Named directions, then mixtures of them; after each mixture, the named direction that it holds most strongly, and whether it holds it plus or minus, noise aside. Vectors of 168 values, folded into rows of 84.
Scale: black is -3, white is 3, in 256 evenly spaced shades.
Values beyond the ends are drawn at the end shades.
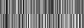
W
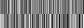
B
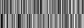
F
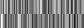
F, minus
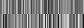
W, plus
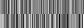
B, plus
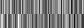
F, minus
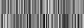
W, minus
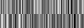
F, minus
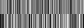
B, minus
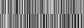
W, minus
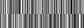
B, minus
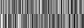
F, minus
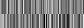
B, plus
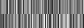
B, minus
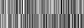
W, minus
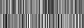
W, plus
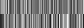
B, minus
